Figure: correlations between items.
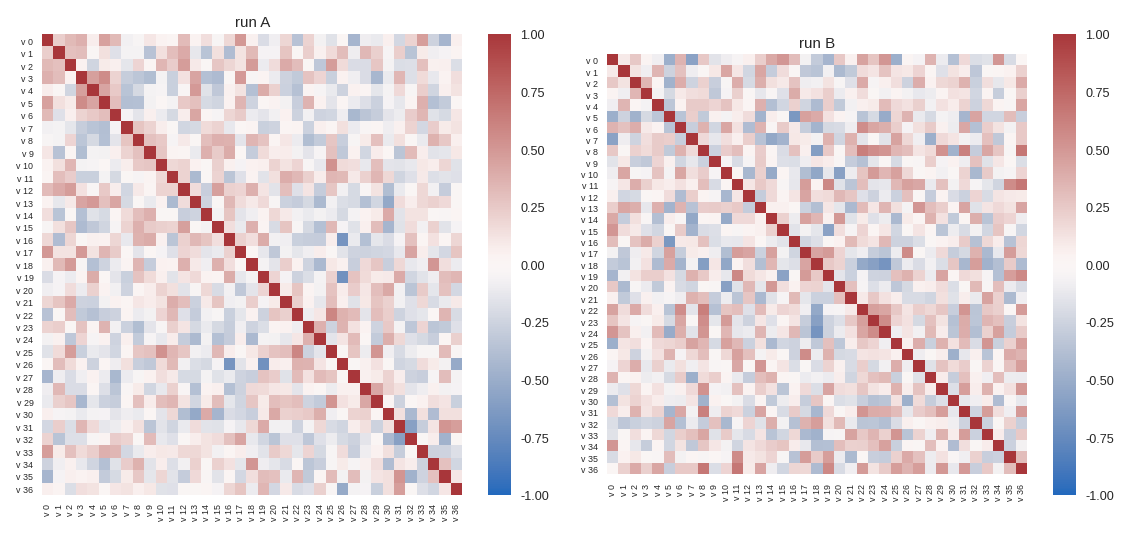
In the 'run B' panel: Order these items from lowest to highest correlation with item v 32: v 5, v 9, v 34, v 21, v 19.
v 21, v 34, v 19, v 9, v 5
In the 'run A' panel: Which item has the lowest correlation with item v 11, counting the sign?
v 13
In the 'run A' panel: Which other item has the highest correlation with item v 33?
v 0
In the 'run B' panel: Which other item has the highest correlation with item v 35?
v 11
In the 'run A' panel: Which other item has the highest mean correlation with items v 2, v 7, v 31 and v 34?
v 18
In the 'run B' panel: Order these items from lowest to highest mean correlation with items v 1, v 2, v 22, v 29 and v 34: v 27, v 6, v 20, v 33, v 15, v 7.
v 7, v 20, v 15, v 33, v 27, v 6
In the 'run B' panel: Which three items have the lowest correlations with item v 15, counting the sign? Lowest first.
v 19, v 7, v 29
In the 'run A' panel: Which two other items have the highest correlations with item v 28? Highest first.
v 29, v 1
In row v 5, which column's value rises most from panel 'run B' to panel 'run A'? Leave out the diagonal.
v 0
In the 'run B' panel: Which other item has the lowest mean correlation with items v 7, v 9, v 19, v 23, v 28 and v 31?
v 15
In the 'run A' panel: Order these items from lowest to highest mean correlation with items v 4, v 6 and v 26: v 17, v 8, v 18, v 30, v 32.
v 8, v 18, v 30, v 32, v 17
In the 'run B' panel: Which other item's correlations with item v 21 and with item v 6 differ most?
v 13
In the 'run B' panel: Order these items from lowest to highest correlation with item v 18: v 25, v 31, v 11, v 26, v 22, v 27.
v 22, v 31, v 25, v 27, v 26, v 11
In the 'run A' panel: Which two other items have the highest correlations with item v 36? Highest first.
v 31, v 19
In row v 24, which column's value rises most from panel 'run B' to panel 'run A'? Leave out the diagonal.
v 30
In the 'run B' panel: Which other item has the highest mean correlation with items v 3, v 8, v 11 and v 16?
v 36
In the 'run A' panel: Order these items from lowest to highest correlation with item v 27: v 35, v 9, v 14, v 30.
v 14, v 9, v 30, v 35
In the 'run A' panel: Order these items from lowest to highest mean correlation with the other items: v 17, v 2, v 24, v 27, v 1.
v 24, v 27, v 17, v 1, v 2
